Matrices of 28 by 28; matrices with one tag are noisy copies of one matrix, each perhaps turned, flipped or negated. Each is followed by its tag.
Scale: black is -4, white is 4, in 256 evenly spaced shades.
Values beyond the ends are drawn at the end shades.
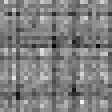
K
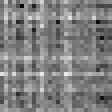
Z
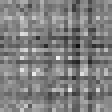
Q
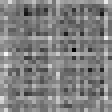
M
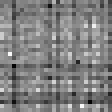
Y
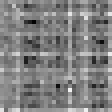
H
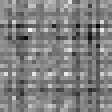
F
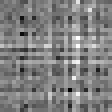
Q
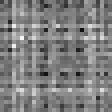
F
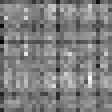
H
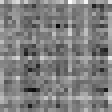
H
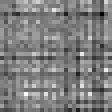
Y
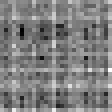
H
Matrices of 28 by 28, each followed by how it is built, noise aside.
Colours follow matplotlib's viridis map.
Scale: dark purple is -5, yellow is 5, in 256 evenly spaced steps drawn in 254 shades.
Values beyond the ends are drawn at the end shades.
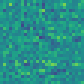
low rank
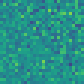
upper triangular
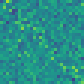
banded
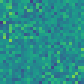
block diagonal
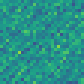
Hankel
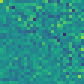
upper triangular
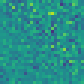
upper triangular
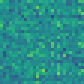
blocks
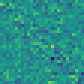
banded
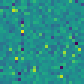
sparse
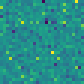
sparse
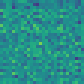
blocks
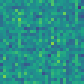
blocks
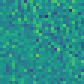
upper triangular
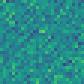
Hankel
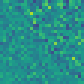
upper triangular
